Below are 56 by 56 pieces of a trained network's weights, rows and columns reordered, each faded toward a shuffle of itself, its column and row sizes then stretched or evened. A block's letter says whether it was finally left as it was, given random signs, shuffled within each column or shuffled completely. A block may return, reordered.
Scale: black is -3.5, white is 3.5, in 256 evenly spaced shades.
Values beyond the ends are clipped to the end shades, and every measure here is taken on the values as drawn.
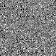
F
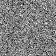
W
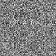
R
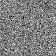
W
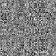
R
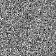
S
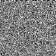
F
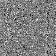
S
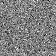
W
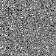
F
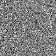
S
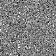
S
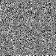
F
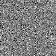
S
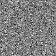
S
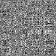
R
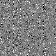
S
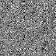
F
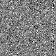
S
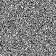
W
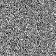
S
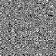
R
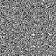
R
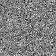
S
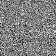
F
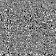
F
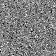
W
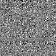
F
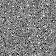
W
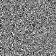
S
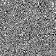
F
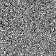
S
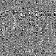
R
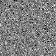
S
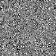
F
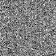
S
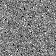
W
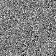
S
